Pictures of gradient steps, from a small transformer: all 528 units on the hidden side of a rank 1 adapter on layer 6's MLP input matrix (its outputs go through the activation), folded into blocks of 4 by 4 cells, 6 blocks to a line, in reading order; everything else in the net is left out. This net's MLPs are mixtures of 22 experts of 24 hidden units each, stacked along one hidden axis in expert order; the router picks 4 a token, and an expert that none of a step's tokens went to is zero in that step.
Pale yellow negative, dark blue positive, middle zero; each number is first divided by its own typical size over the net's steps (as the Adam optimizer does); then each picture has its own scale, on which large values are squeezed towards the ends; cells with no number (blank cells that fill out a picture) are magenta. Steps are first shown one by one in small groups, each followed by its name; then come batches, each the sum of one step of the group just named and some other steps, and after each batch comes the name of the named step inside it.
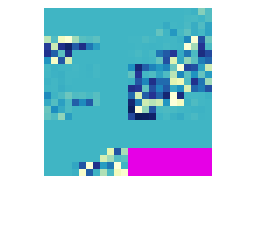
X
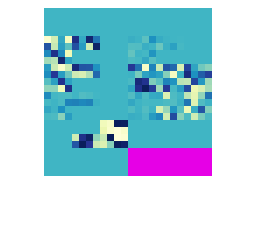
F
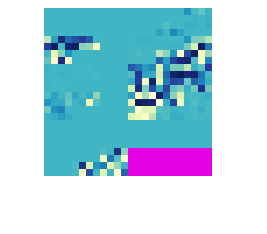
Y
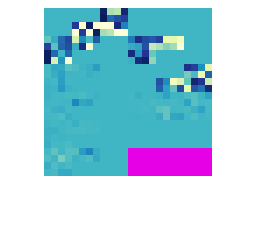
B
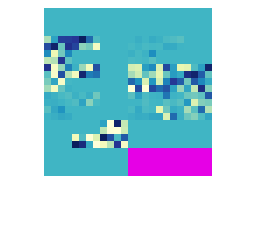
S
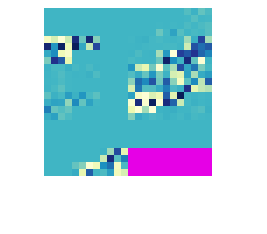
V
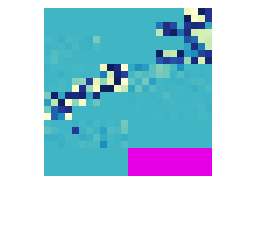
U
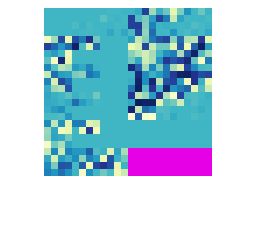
Y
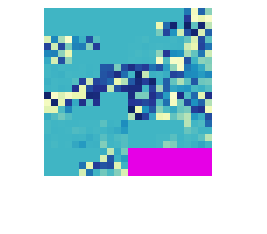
X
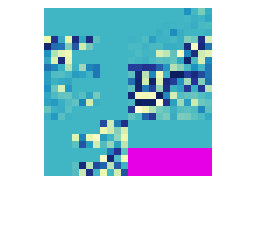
Y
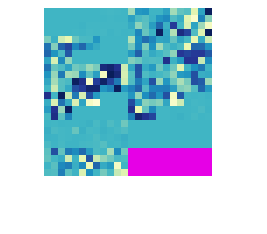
X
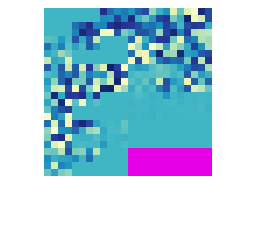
U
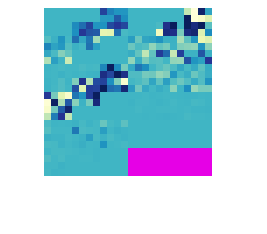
U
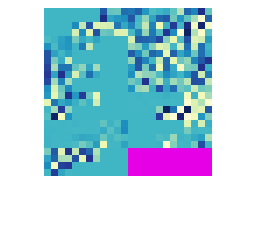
B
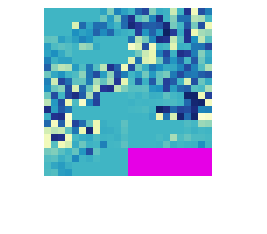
U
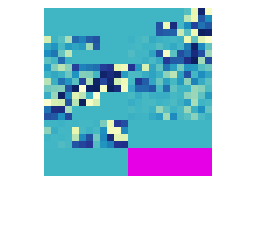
F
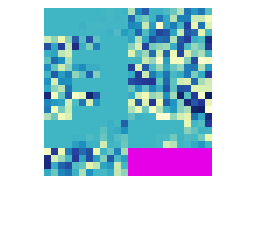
V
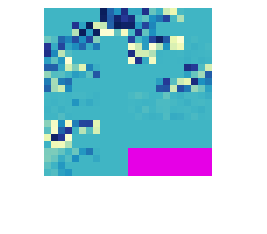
B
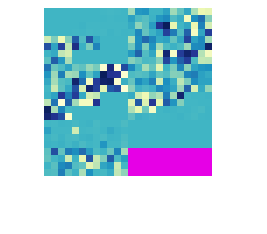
V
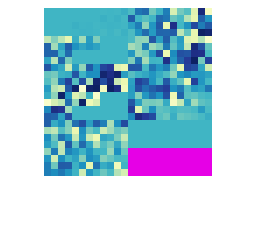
X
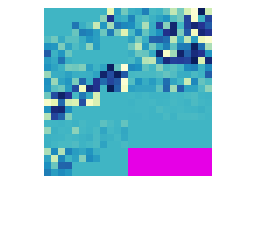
U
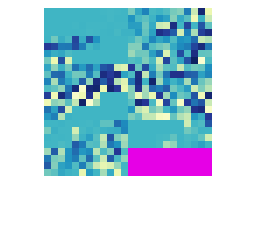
Y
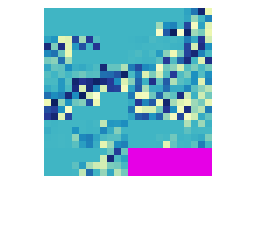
V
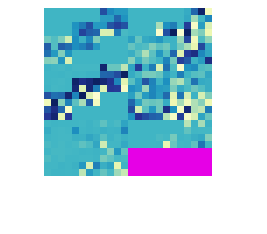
X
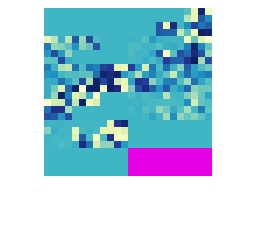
F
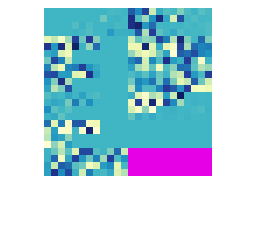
V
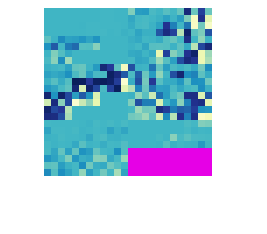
Y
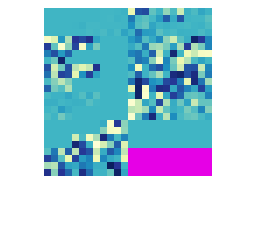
S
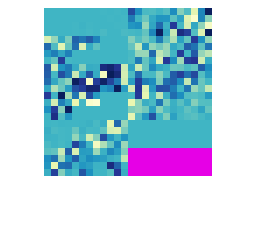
S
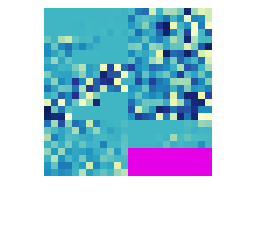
X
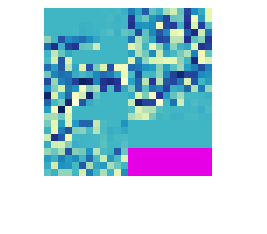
Y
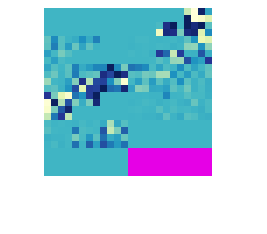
U
